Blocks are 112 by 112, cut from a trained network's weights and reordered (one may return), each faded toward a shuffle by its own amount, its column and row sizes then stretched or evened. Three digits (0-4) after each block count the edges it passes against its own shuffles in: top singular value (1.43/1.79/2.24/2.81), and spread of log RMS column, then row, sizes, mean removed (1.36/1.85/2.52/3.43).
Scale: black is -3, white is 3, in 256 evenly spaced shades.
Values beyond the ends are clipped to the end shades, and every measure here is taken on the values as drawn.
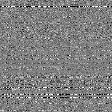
3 0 4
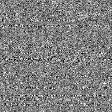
1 0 3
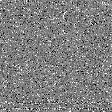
1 0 2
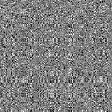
4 3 1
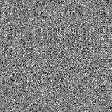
3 0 1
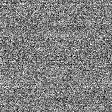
0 0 1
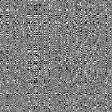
4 4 3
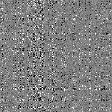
3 4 2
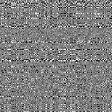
4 2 4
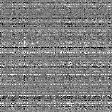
4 3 4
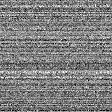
4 0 3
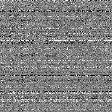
3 2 4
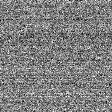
1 0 2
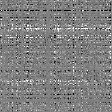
3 4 4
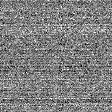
2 1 2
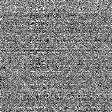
2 3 2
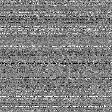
3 1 4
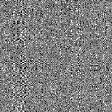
3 3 1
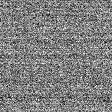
1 0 1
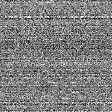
3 2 3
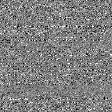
0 0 4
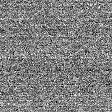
1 1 1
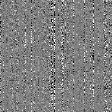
1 4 1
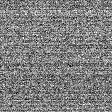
2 0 0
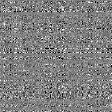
1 3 4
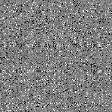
2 2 2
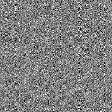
2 3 0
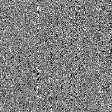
1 3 0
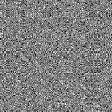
4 1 1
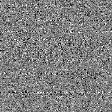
1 1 3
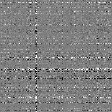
2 3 4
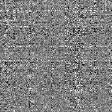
1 4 3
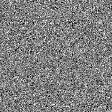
0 0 2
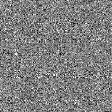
1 1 3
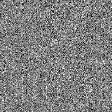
1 3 0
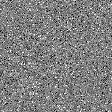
2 0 0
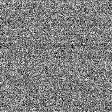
0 2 0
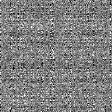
2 4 0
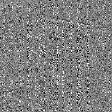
1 4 2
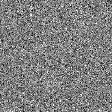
0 1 1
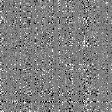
3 4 3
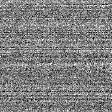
3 2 2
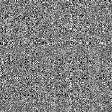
1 2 3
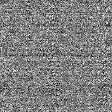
1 3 0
